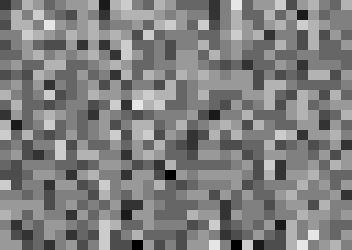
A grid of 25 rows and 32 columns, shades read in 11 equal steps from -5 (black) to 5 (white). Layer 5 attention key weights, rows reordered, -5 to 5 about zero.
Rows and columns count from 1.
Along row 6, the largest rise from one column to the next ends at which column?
12
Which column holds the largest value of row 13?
5
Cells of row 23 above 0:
9
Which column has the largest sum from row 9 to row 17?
25
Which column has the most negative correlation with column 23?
13
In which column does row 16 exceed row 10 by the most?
6
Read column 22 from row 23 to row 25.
-1 -2 -5
